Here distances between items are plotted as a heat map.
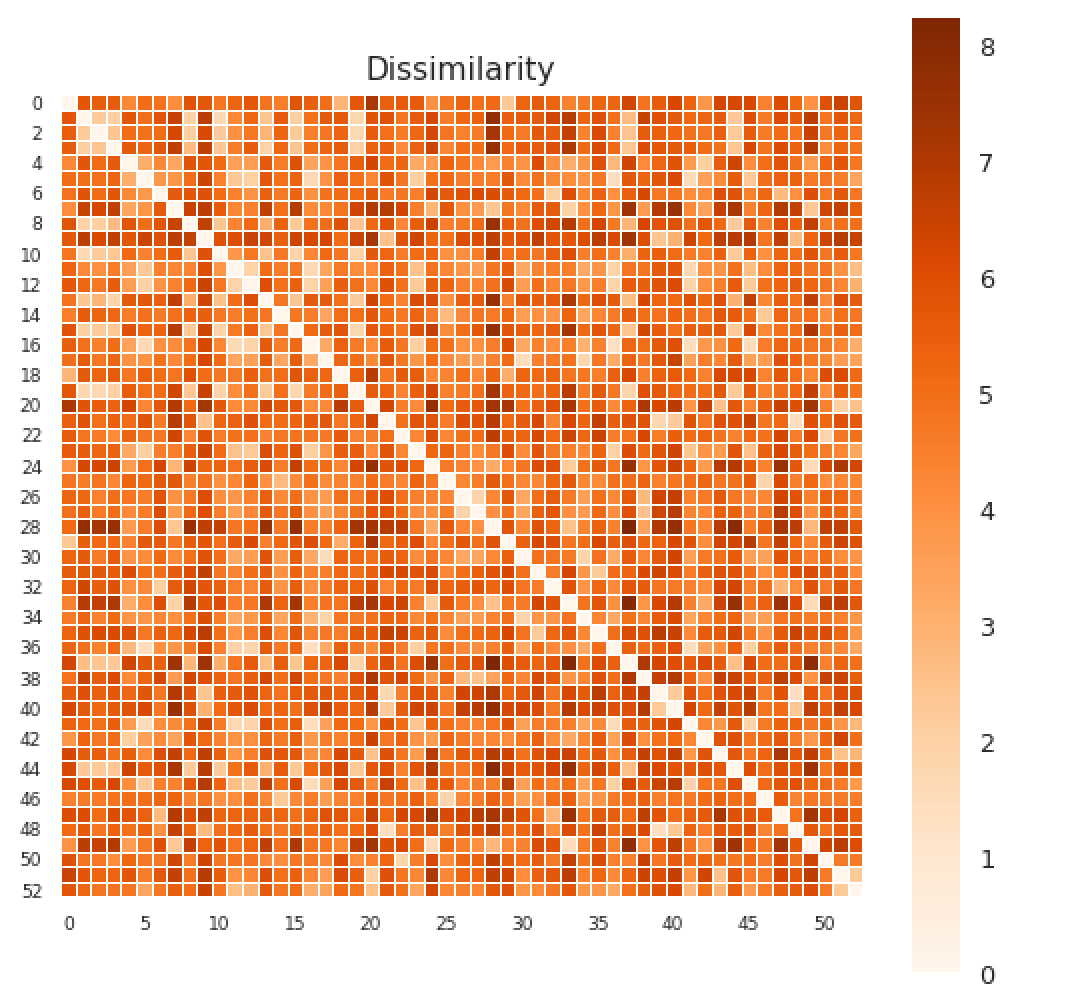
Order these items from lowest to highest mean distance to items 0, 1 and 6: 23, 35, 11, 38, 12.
11, 12, 23, 35, 38
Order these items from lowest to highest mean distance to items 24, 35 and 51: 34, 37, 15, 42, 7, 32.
34, 7, 42, 32, 15, 37
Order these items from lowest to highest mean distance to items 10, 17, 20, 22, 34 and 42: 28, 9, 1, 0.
1, 0, 28, 9
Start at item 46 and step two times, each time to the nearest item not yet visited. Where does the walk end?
14
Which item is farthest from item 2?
28
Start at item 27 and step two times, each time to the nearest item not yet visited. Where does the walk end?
38
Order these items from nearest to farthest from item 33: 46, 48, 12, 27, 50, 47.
27, 12, 46, 48, 50, 47
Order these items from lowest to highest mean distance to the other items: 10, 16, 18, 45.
16, 10, 45, 18
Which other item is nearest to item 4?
42
